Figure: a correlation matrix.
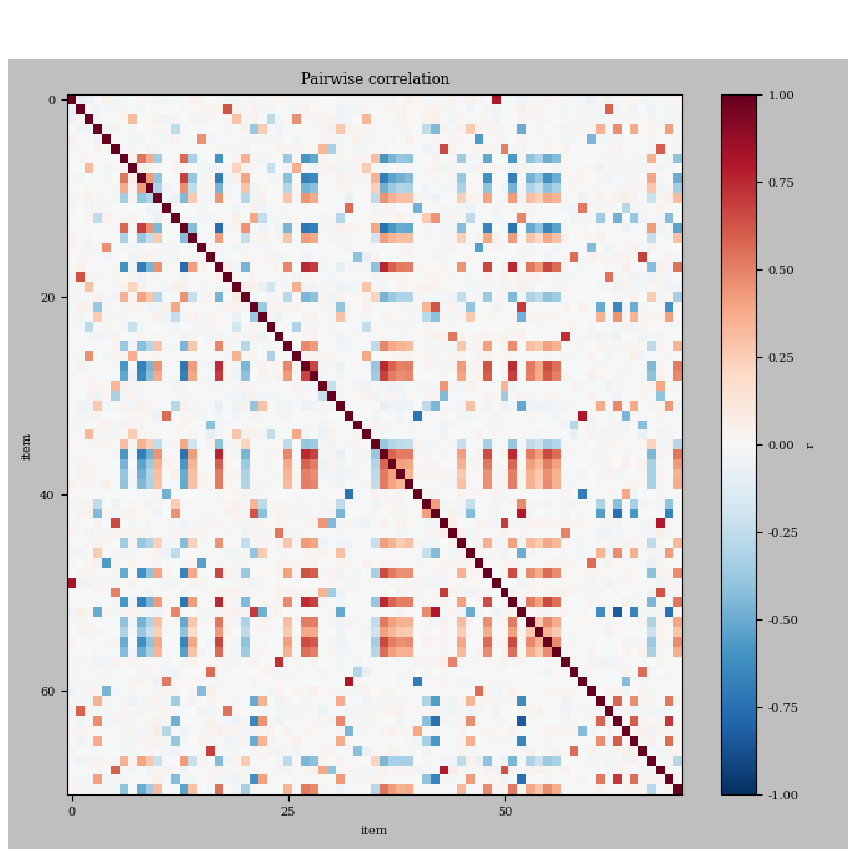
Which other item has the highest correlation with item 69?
63
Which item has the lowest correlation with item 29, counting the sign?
30
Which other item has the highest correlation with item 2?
26
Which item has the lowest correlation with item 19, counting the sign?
23
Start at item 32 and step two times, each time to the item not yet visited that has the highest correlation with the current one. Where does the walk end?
11
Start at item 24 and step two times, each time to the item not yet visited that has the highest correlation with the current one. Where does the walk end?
44
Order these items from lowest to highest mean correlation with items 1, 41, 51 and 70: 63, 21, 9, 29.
9, 63, 29, 21
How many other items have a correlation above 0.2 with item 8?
6
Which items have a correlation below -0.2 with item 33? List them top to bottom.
16, 58, 66
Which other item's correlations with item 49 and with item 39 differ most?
0
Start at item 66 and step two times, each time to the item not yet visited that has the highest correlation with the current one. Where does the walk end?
58
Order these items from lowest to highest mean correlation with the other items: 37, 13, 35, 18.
13, 35, 18, 37
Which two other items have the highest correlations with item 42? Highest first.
52, 21
